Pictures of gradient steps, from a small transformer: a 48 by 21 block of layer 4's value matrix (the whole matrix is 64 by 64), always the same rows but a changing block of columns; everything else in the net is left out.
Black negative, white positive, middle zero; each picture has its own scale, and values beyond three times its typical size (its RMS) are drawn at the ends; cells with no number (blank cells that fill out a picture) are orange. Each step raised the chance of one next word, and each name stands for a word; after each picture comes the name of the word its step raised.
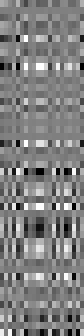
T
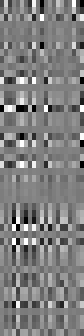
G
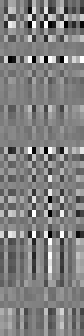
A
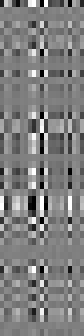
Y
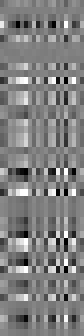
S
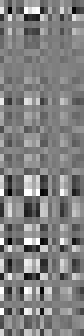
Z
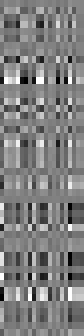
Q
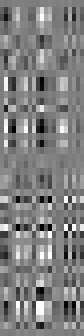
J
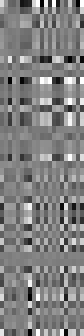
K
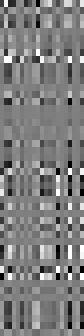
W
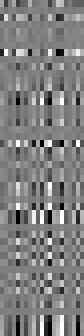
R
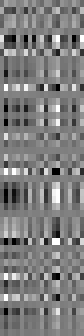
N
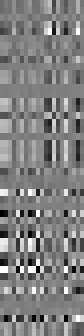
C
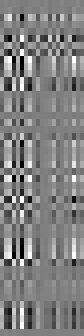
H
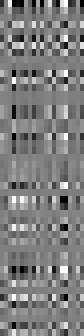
Y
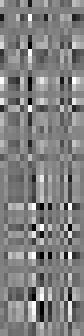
J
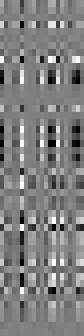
Q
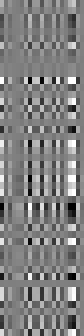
Z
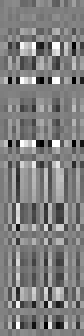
R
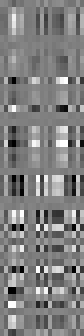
Z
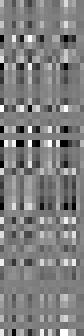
T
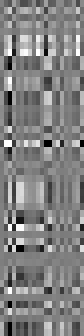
R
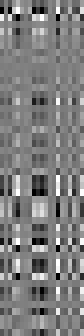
Z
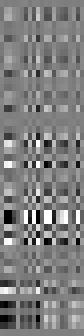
G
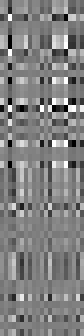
T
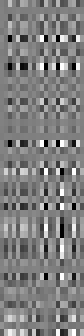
T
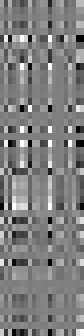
T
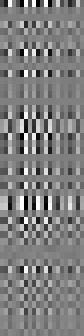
Y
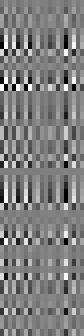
N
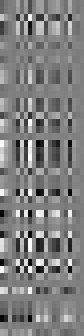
C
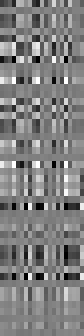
W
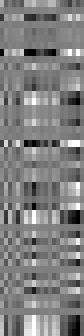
R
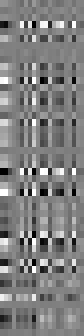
S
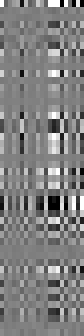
Y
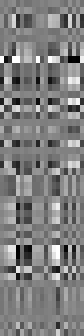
W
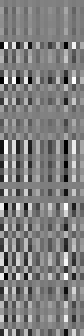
C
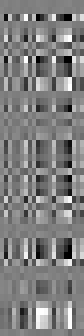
H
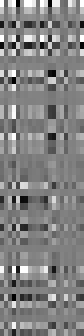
Y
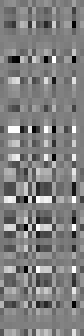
K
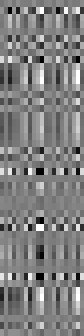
Q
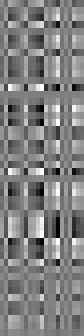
N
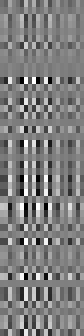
Z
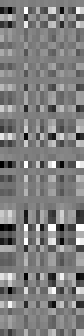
G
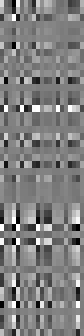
G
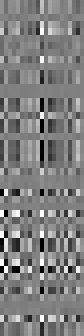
C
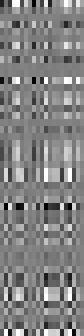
K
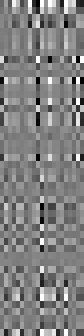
K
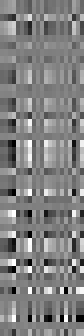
C
